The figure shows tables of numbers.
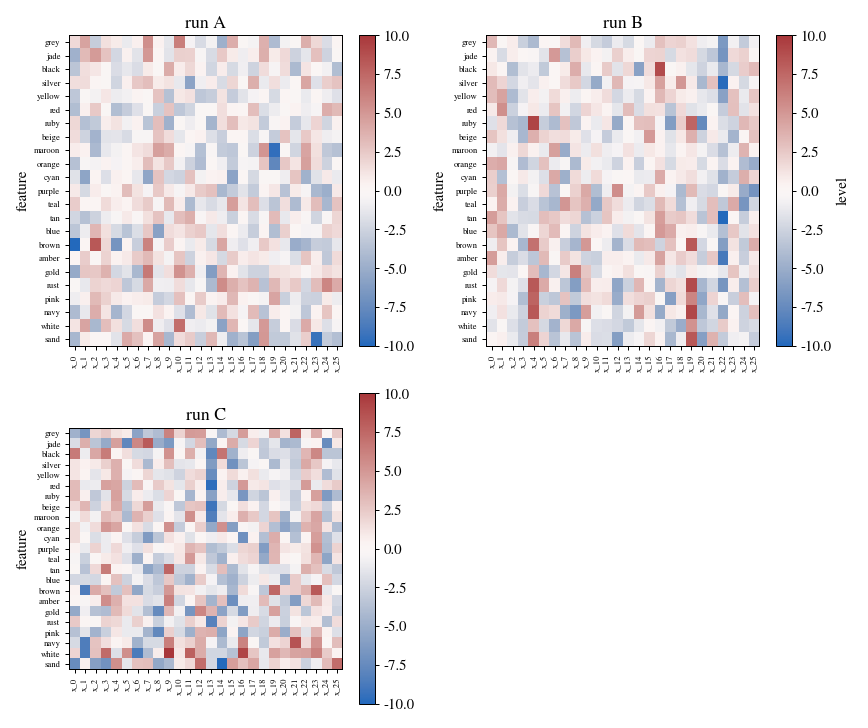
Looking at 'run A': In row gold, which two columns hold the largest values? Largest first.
x_7, x_10
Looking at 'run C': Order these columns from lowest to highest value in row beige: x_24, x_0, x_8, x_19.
x_24, x_8, x_19, x_0
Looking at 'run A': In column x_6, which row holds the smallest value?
gold
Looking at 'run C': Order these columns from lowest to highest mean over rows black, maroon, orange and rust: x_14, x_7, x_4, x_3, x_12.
x_7, x_12, x_4, x_14, x_3
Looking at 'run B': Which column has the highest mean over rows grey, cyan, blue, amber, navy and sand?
x_19
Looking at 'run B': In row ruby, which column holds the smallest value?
x_20
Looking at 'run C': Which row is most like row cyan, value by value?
ruby
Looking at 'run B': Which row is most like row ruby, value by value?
pink
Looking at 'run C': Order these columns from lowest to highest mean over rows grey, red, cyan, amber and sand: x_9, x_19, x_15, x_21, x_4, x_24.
x_15, x_21, x_24, x_19, x_9, x_4
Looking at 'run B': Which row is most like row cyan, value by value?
maroon
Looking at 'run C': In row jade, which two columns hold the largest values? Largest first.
x_7, x_6
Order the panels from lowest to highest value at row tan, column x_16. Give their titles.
run C, run A, run B
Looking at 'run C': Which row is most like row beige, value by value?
yellow
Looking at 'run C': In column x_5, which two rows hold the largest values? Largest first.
white, brown
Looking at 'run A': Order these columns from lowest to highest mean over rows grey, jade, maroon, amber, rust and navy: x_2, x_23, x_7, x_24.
x_24, x_2, x_23, x_7
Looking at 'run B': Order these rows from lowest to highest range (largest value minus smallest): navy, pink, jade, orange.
orange, jade, pink, navy
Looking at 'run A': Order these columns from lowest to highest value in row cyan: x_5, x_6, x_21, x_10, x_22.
x_22, x_10, x_6, x_5, x_21
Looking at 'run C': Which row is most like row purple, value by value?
teal
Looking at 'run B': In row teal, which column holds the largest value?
x_7
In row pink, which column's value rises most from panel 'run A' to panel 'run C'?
x_23
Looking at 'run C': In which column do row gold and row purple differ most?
x_11
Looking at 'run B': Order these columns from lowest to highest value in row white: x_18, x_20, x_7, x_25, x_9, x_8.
x_18, x_20, x_25, x_9, x_7, x_8
